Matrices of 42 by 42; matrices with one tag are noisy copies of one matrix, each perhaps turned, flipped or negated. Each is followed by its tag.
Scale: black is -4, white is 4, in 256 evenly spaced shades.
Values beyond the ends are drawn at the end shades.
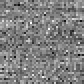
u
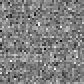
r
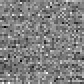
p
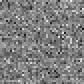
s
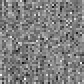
p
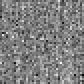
p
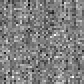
u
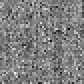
r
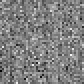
s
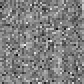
r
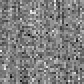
u
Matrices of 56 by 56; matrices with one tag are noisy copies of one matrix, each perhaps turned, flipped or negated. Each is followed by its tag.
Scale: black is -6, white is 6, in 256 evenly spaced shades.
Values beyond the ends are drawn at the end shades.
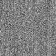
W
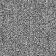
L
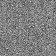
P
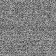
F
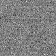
P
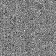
F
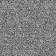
P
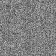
F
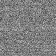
F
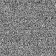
L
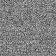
F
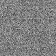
P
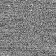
W
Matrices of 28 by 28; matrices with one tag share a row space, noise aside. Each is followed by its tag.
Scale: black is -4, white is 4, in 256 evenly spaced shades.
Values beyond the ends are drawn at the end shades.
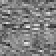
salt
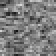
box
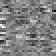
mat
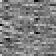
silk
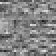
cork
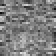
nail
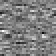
mat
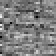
silk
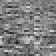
silk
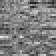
cork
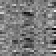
nail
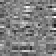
nail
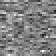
box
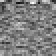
mat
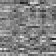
cork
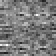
cork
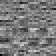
cork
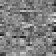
nail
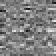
nail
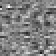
salt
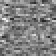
mat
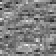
silk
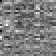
silk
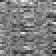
nail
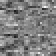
box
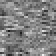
box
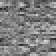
cork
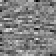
silk
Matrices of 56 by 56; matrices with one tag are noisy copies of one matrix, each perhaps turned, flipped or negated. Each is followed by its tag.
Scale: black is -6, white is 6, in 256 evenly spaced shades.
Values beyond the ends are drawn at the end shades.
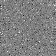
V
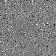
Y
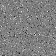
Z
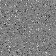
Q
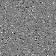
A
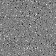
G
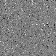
Y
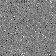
V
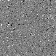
Y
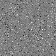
G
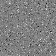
Q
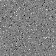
Q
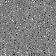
V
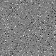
G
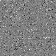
Q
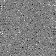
V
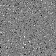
Y
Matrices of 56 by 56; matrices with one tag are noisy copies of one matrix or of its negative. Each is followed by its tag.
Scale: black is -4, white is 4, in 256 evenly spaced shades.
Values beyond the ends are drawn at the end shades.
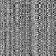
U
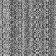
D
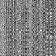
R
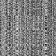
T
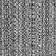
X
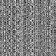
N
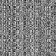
N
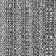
R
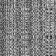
R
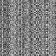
D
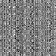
N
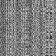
R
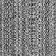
X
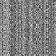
D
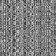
N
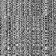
T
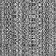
X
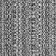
X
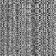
U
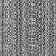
X
